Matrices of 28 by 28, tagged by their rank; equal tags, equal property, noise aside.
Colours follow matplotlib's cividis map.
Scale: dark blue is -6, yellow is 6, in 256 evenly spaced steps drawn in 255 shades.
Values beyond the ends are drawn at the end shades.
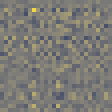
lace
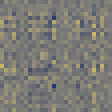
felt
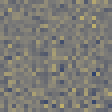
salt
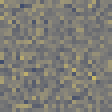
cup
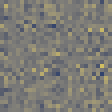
salt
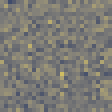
cup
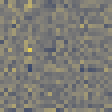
lace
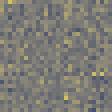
salt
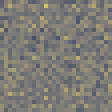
cup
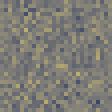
cup
